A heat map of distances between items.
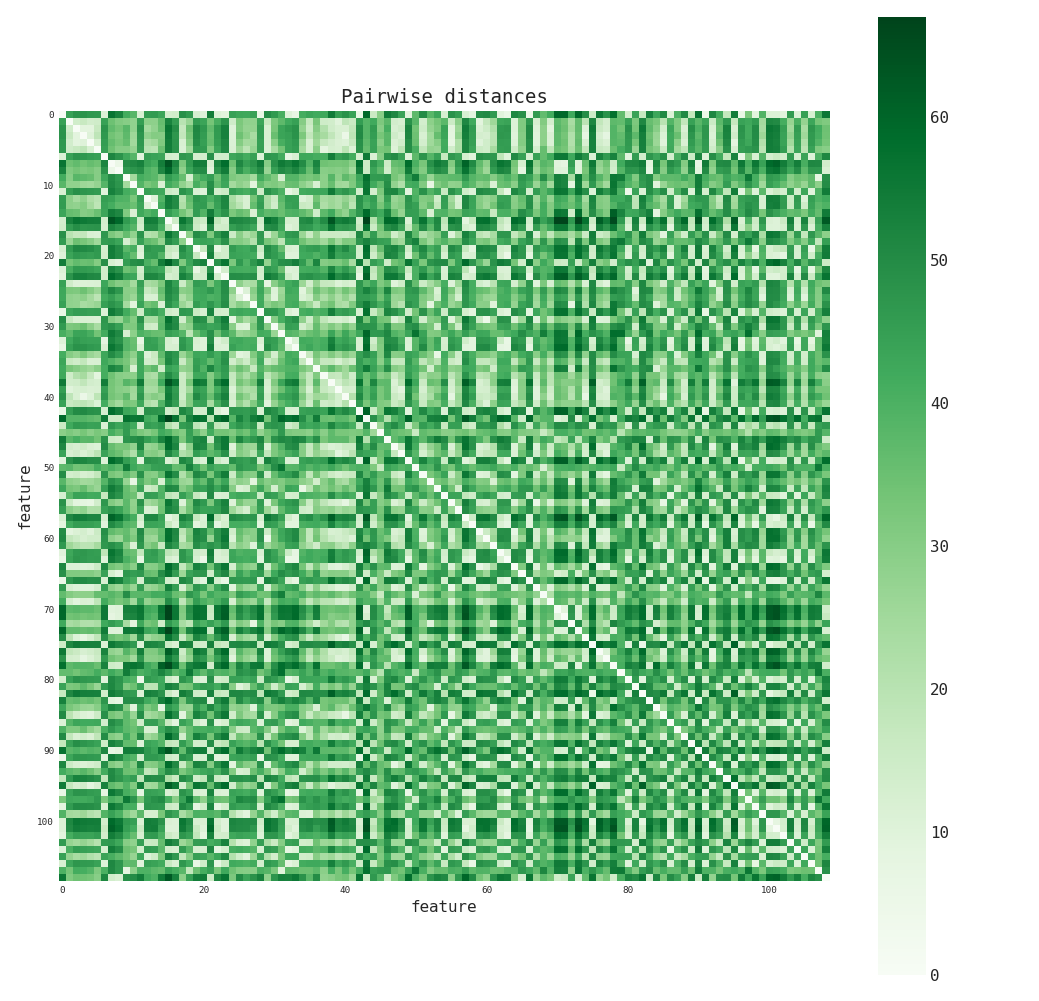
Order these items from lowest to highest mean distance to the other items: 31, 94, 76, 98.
76, 98, 94, 31
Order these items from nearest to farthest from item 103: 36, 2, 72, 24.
24, 2, 72, 36
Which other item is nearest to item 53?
34
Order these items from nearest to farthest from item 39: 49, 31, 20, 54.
31, 54, 20, 49
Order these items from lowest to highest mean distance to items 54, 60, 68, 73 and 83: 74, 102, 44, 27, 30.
74, 44, 102, 27, 30
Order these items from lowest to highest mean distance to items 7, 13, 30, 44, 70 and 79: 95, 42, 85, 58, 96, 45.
45, 85, 95, 58, 96, 42
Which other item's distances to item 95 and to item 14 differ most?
38
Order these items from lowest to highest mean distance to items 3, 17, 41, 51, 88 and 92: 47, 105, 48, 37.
47, 48, 37, 105
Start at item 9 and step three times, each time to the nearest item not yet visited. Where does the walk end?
18
